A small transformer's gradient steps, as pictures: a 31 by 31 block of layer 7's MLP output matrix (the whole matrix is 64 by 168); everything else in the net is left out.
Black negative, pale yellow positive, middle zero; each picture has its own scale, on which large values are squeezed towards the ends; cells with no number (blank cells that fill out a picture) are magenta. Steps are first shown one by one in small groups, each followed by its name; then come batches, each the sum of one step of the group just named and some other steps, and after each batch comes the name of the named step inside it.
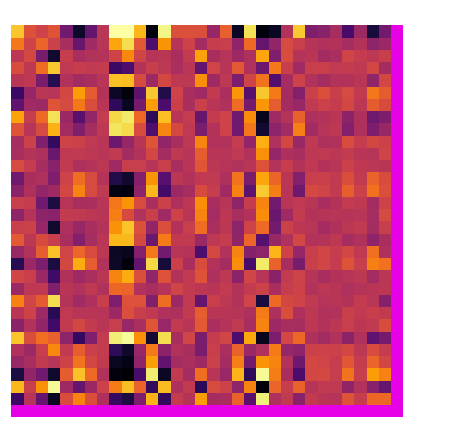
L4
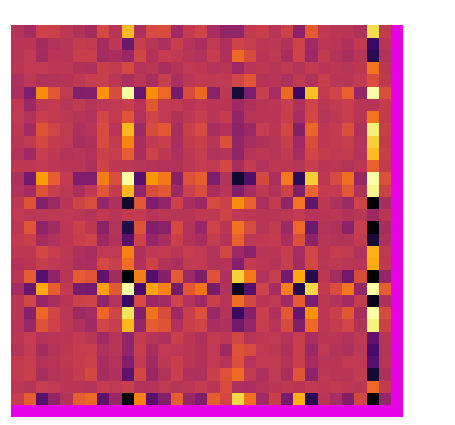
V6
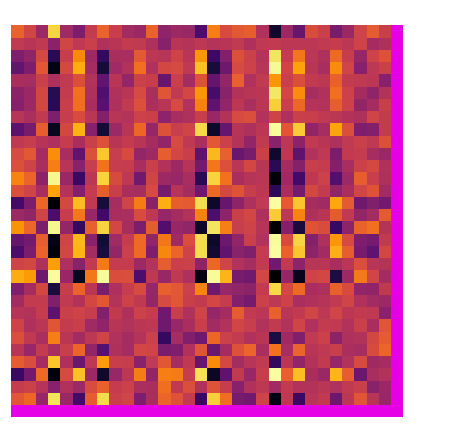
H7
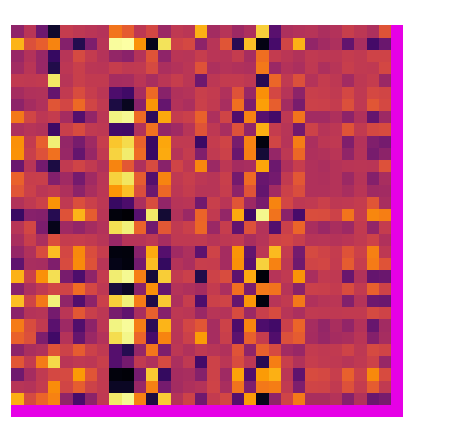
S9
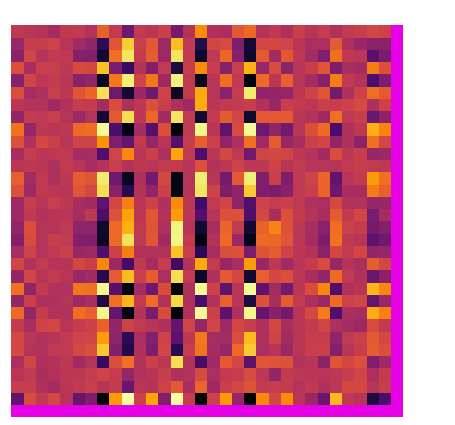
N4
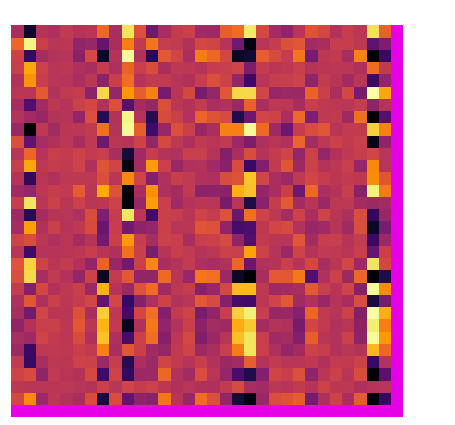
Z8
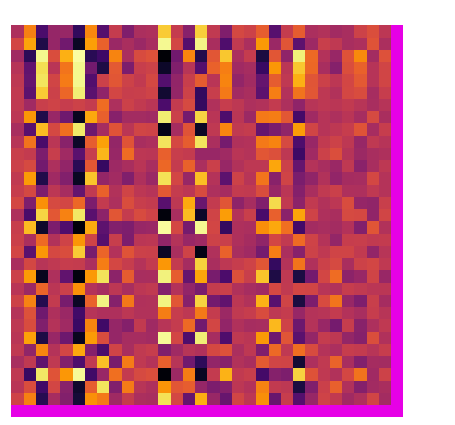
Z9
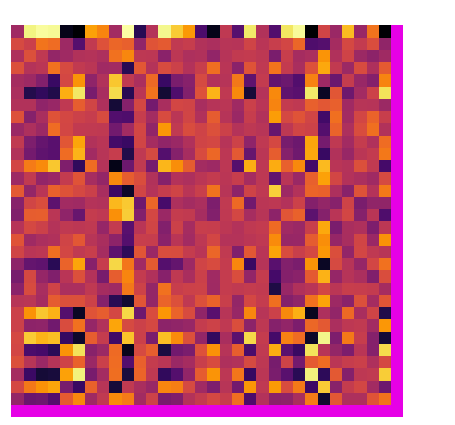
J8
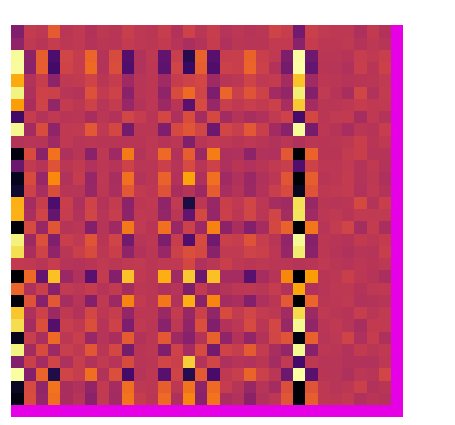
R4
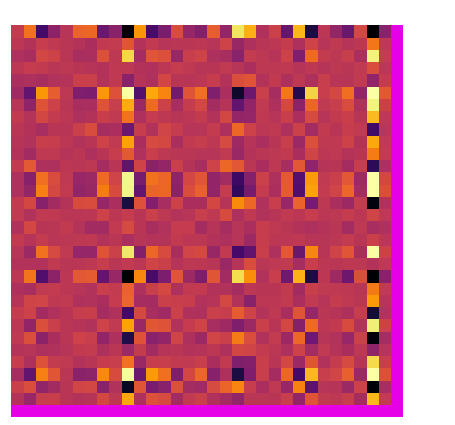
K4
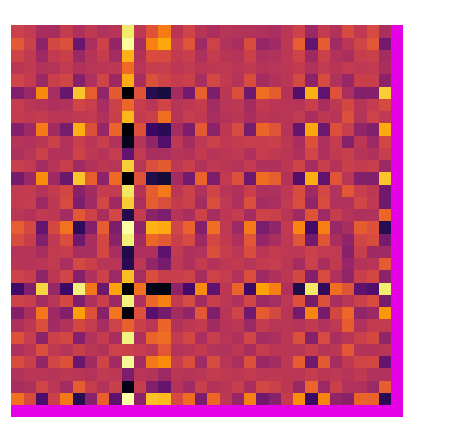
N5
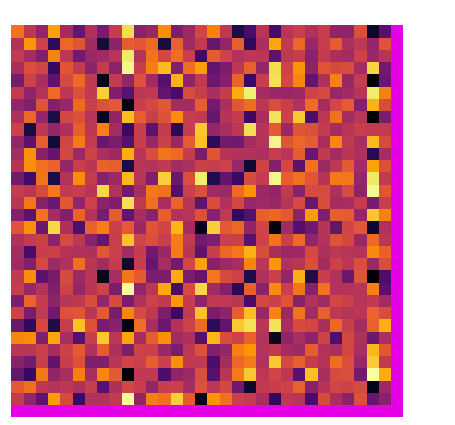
N4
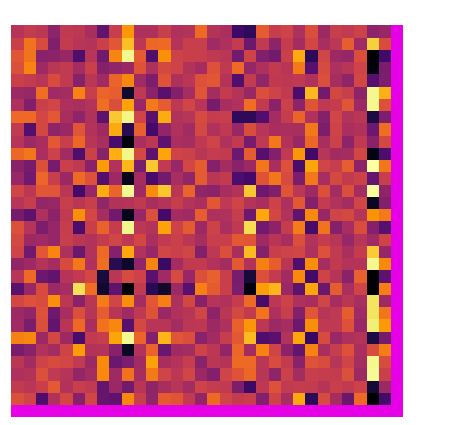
N5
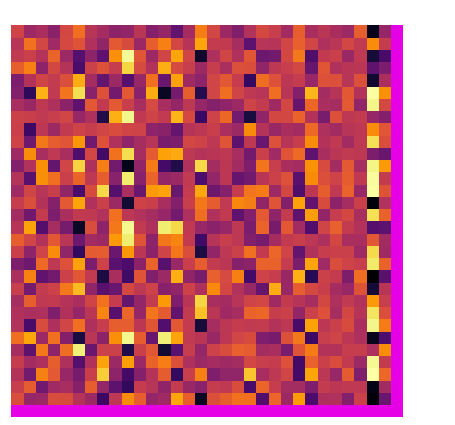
K4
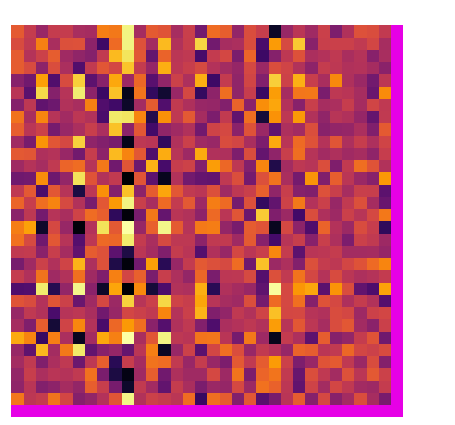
N5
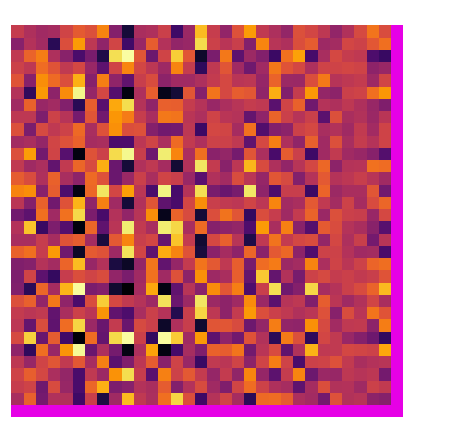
Z9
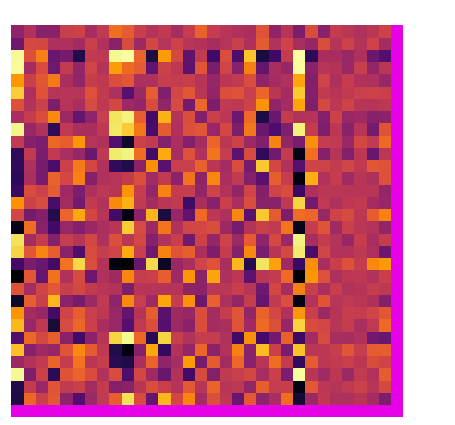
R4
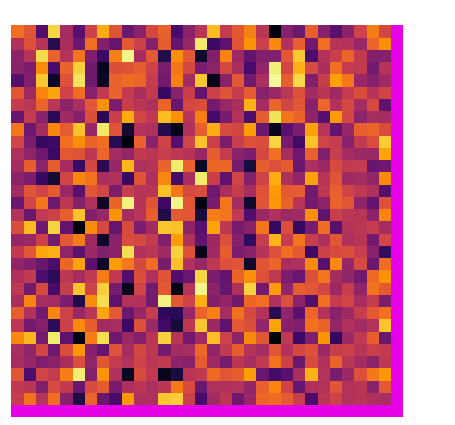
Z9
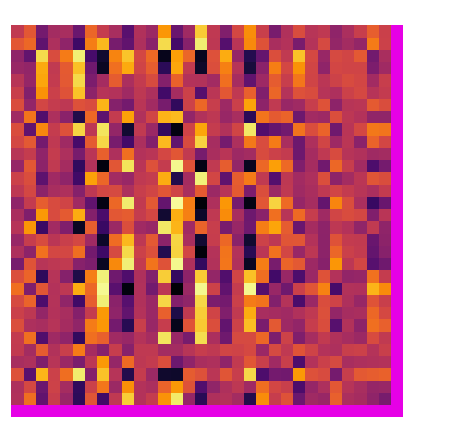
Z9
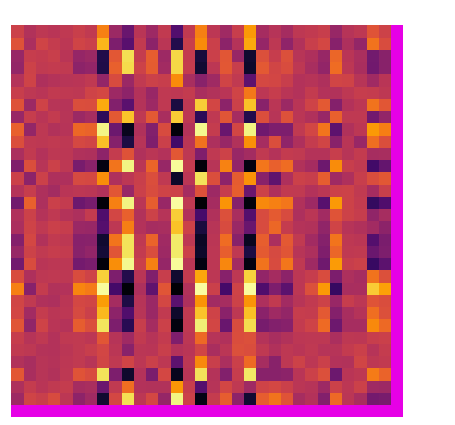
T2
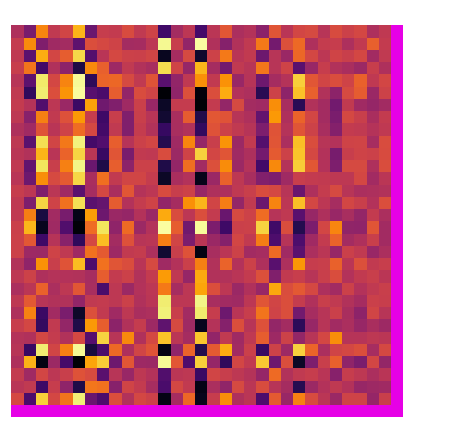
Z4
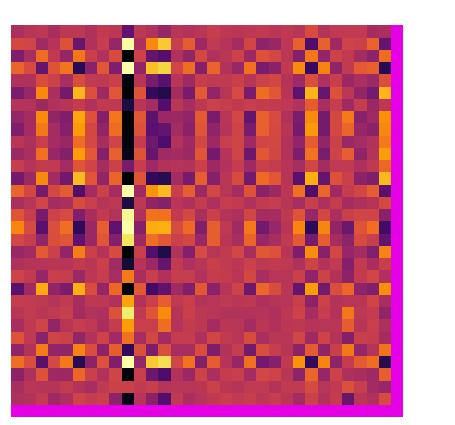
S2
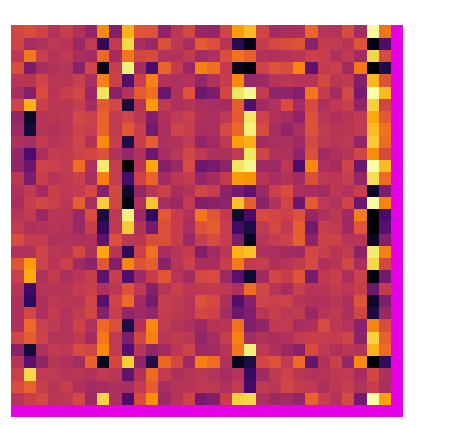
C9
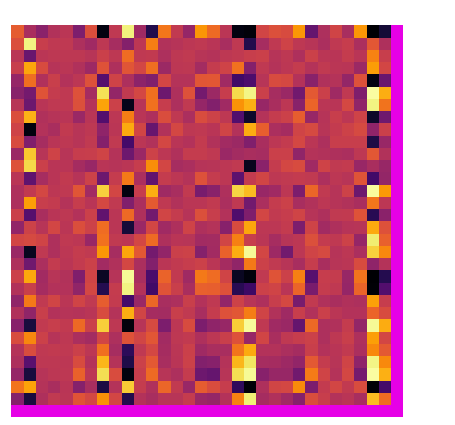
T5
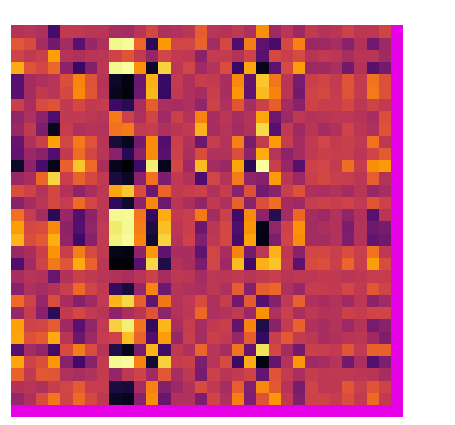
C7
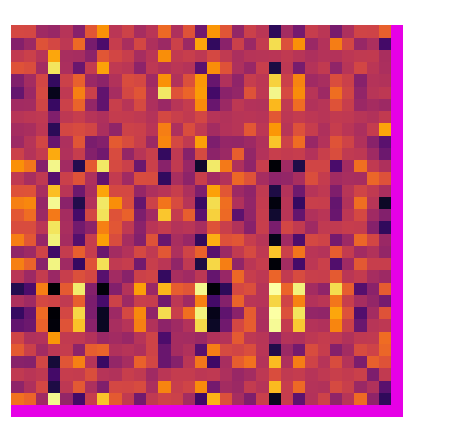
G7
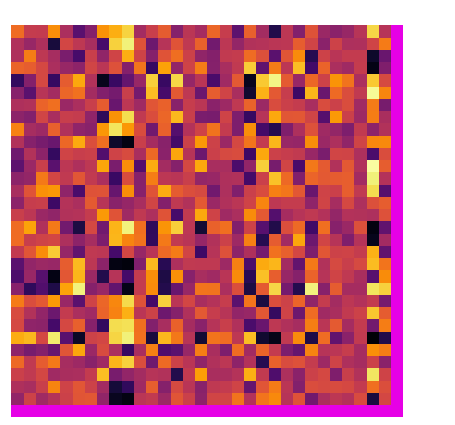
C7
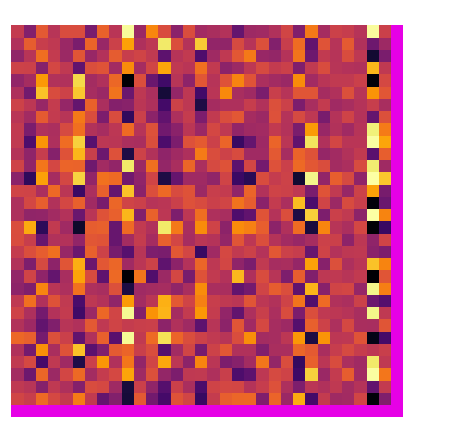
Z4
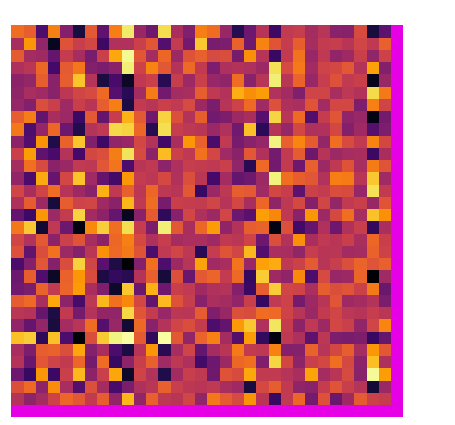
T5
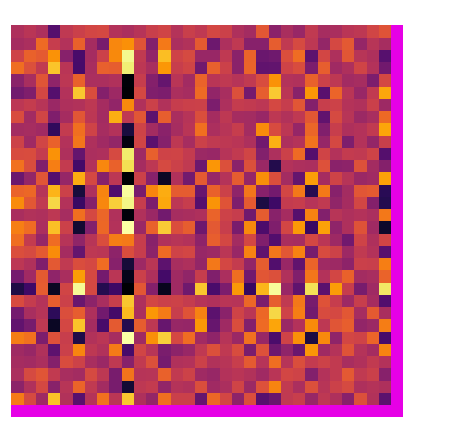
G7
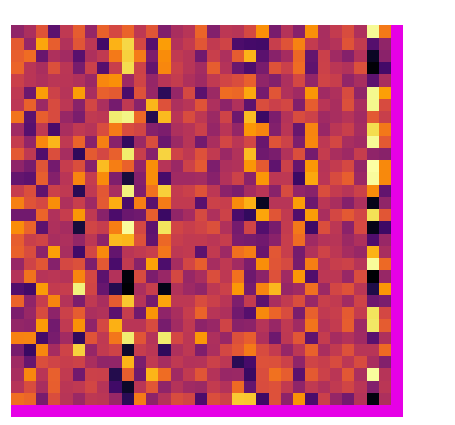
C9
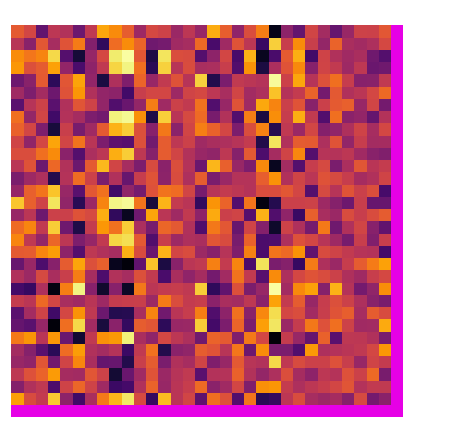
G7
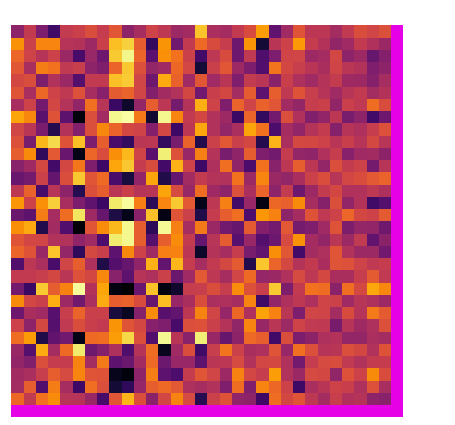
T2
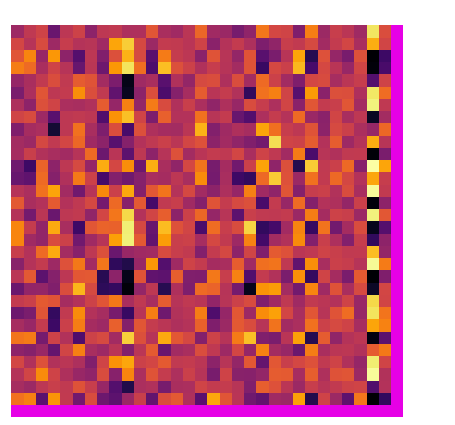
C7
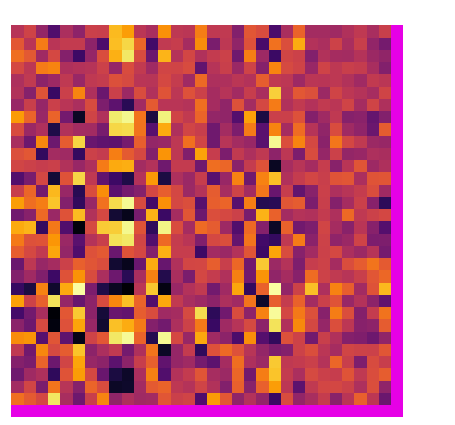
G7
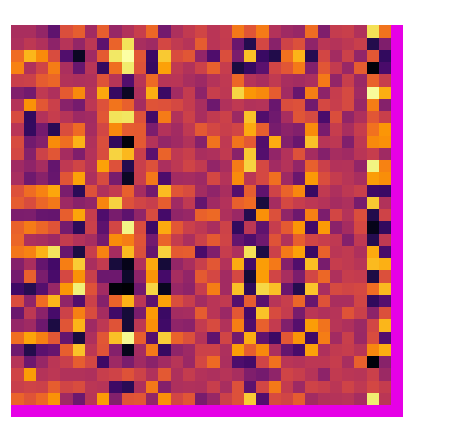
C9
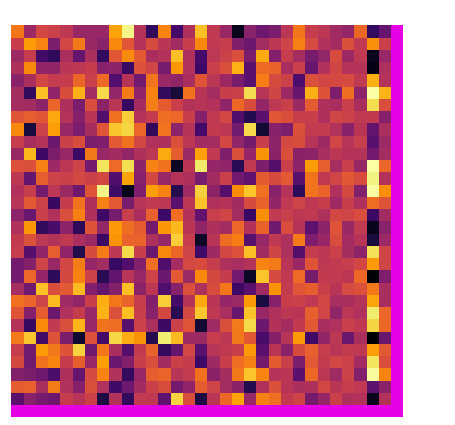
T5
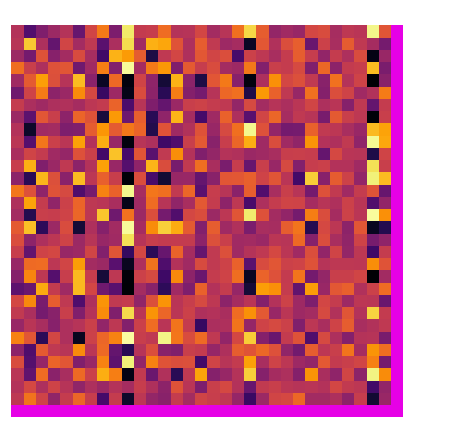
S2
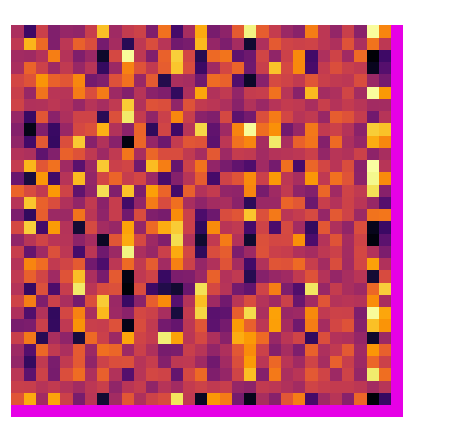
T2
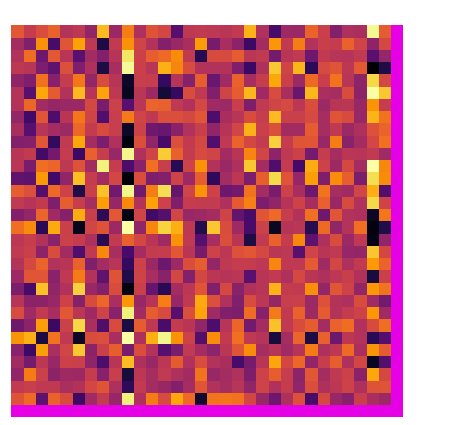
C9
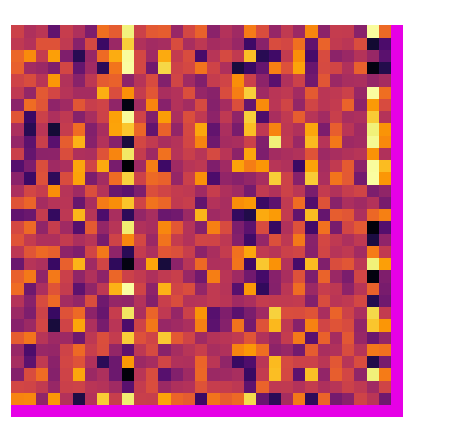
C9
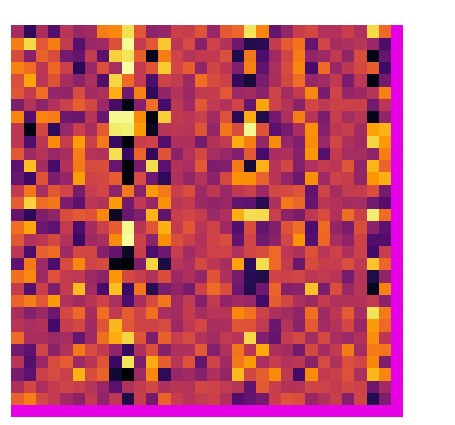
S2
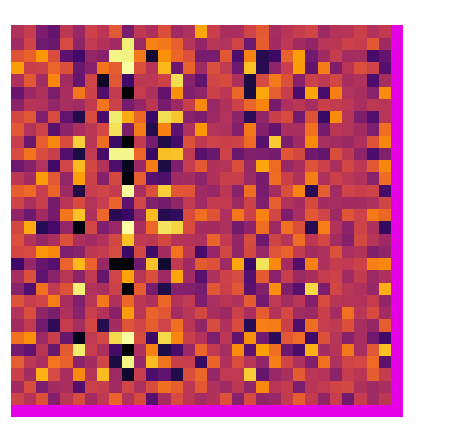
S2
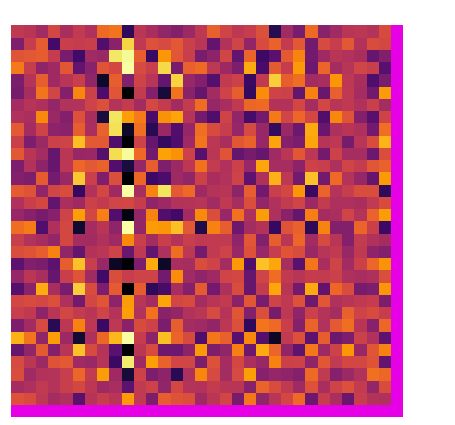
S2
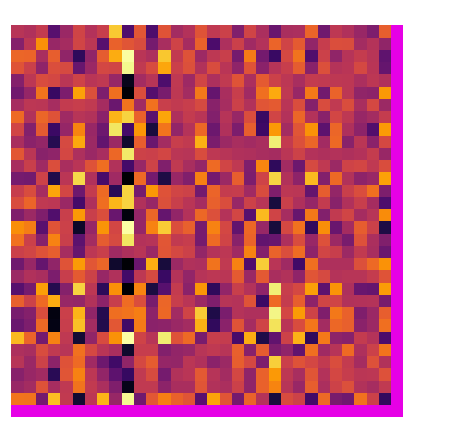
G7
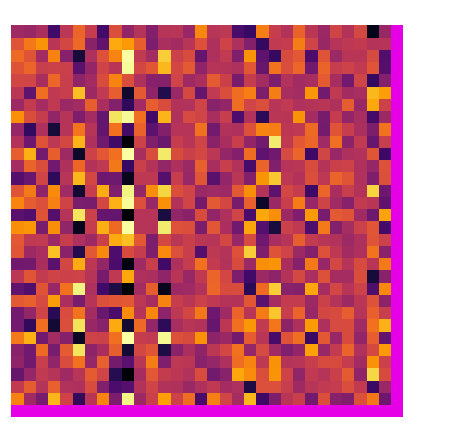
T5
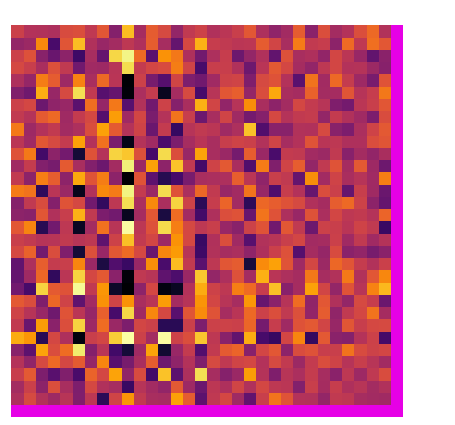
T2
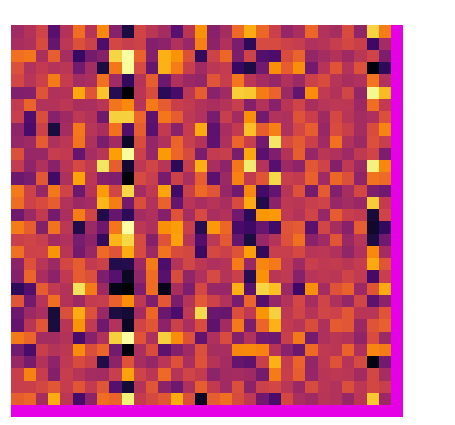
C9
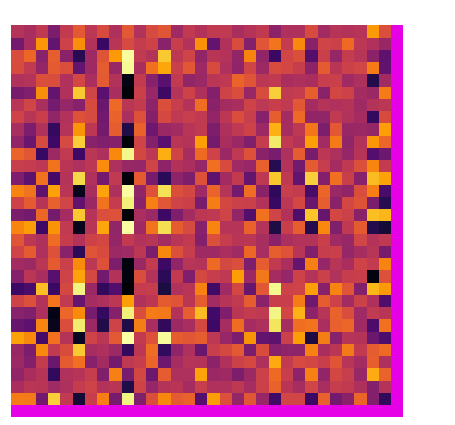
G7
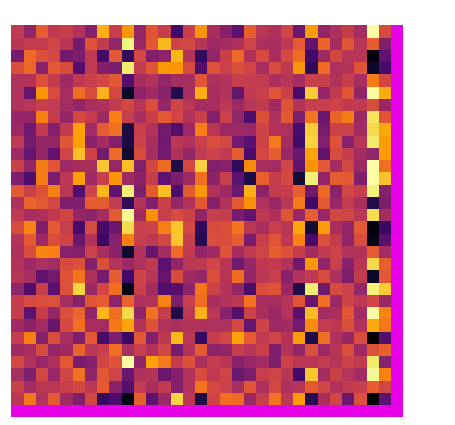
S2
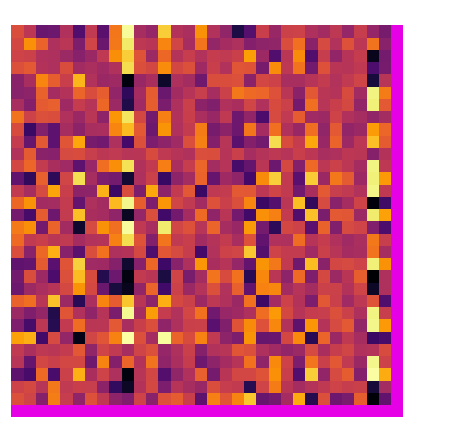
T5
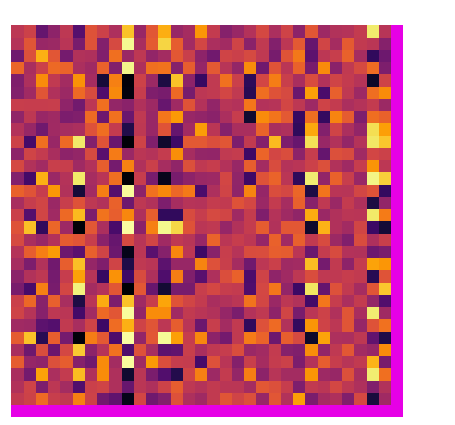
S2
